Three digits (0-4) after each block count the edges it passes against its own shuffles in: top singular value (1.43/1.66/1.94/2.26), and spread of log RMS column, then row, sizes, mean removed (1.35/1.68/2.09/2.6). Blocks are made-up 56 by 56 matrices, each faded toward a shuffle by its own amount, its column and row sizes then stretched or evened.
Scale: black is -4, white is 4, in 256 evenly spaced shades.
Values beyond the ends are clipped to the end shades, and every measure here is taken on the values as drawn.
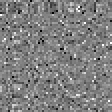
3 0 0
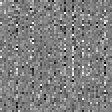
3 4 0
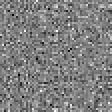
3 1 0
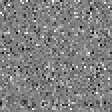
0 0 2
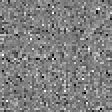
2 1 1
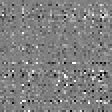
1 3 4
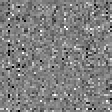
0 3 2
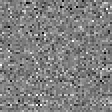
2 1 3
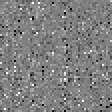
1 2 0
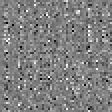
3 3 1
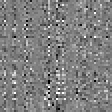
3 4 2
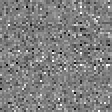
2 2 1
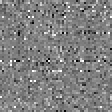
2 1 3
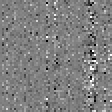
1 4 0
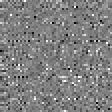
3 0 2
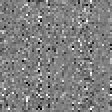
0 4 0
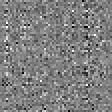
3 3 1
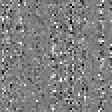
2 4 0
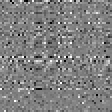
4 0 4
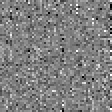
0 3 0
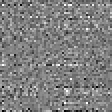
3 2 3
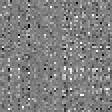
2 4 1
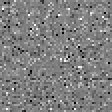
1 0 0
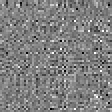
4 2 3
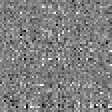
3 1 3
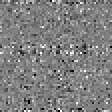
2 1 3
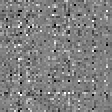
1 4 3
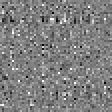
3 2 2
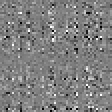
2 4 4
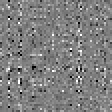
2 4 2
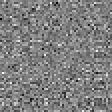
3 0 2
